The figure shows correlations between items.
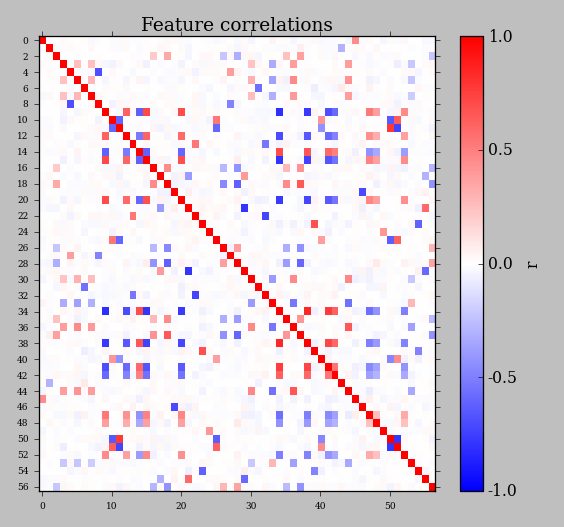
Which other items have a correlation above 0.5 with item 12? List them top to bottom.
9, 15, 20
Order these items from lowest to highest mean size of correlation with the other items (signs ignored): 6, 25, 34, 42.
6, 25, 42, 34
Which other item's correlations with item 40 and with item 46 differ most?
19
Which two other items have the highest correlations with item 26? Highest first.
28, 56
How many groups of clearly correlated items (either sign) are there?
13
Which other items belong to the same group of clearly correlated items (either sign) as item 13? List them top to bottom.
22, 32
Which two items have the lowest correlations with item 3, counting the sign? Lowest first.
33, 53
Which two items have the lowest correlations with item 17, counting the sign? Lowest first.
21, 55
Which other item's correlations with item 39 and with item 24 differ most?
23
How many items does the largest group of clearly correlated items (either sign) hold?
12
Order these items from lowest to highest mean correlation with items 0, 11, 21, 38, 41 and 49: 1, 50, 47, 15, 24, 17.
15, 47, 17, 1, 24, 50
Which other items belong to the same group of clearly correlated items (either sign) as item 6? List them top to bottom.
31
